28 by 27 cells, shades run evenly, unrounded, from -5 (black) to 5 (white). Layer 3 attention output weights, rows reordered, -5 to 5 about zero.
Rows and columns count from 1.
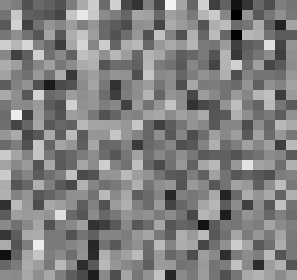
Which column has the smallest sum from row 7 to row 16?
3
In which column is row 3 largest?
2
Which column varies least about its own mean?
27
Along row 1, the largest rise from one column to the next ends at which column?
16
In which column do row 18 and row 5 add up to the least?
22
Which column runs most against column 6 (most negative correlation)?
8
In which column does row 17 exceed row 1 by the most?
23
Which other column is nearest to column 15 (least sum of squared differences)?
12
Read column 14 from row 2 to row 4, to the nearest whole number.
1 1 -2
